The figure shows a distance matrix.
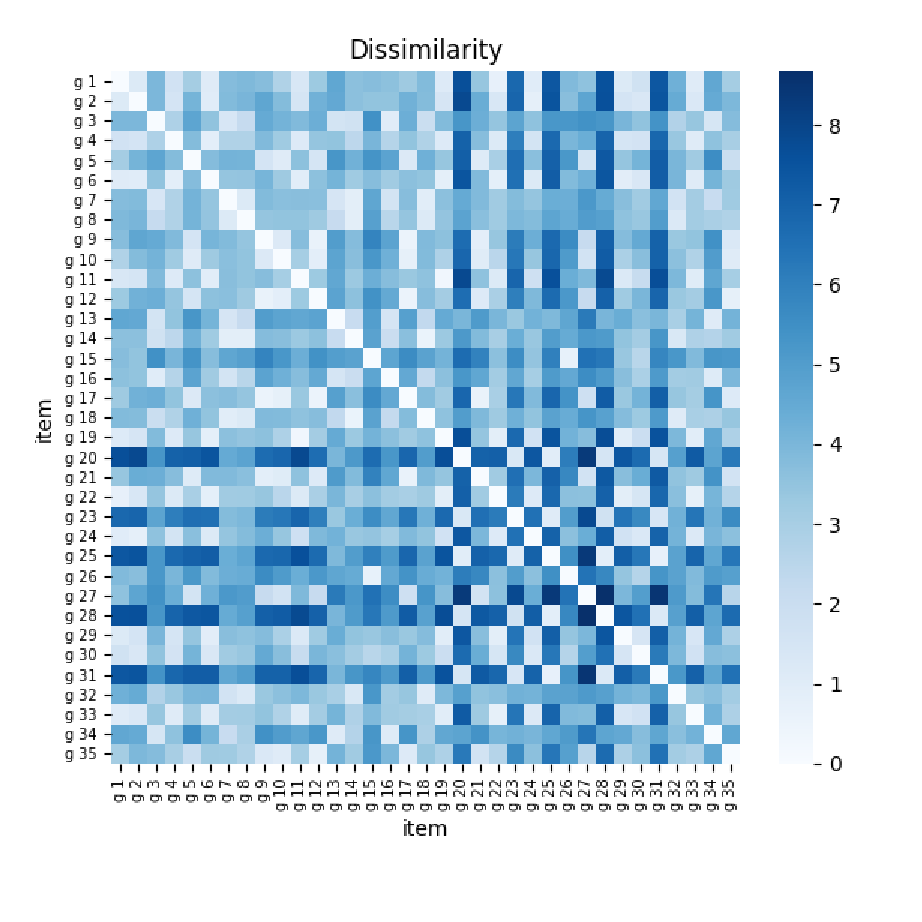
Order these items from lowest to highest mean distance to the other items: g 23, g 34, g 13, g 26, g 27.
g 13, g 34, g 26, g 27, g 23
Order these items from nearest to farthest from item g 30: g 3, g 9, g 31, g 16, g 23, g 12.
g 16, g 3, g 12, g 9, g 23, g 31
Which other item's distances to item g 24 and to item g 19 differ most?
g 11
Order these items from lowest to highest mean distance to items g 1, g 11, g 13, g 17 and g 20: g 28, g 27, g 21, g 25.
g 21, g 27, g 25, g 28
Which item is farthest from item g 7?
g 27
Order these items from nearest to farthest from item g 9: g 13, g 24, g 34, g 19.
g 19, g 24, g 13, g 34
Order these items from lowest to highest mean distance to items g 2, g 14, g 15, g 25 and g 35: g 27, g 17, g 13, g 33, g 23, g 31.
g 33, g 13, g 17, g 23, g 31, g 27
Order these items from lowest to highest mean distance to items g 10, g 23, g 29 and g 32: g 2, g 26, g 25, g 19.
g 19, g 2, g 26, g 25
